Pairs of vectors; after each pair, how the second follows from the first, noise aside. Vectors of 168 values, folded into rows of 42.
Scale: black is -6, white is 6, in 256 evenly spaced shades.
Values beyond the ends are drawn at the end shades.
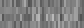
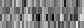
negated, scaled up.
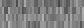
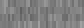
wrapped around, negated, shrunk.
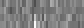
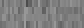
wrapped around, negated, shrunk.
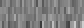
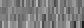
negated.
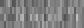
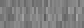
shrunk.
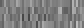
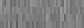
wrapped around, shrunk.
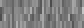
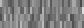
copied.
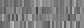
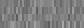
shrunk.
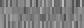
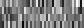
negated, scaled up.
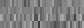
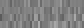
negated, shrunk.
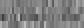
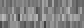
negated.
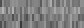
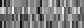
scaled up.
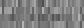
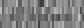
copied.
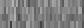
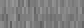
shrunk.
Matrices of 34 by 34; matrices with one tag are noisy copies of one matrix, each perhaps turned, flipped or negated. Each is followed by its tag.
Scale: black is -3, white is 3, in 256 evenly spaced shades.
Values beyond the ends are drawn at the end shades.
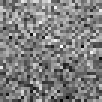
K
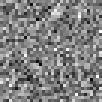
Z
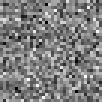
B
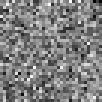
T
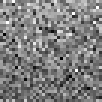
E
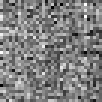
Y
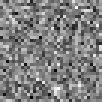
Z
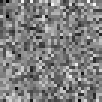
T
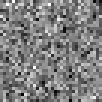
T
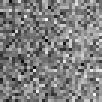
K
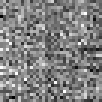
Y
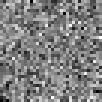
T
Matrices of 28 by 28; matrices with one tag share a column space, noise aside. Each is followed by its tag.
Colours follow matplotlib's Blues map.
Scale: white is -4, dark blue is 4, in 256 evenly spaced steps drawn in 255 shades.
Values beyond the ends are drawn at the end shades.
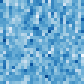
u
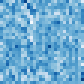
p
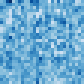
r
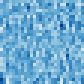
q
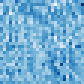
p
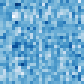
p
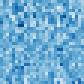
q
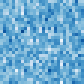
u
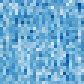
p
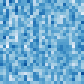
p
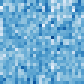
q
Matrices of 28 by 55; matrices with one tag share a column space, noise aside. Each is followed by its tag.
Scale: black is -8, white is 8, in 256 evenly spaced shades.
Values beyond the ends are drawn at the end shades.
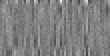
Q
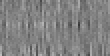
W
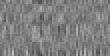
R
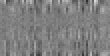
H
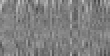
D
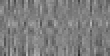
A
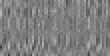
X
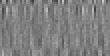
Q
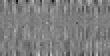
H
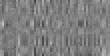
A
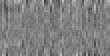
D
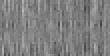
W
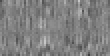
X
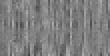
W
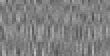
R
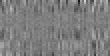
H
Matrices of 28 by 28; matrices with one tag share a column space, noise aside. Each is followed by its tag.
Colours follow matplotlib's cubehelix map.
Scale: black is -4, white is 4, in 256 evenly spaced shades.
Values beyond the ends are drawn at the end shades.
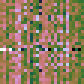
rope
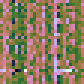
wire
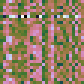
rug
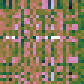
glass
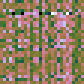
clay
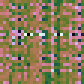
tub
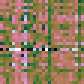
rope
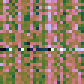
rope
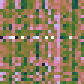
glass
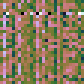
clay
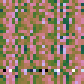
wire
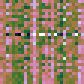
tub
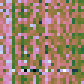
wire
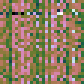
clay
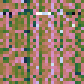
clay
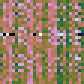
tub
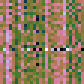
rope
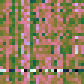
wire
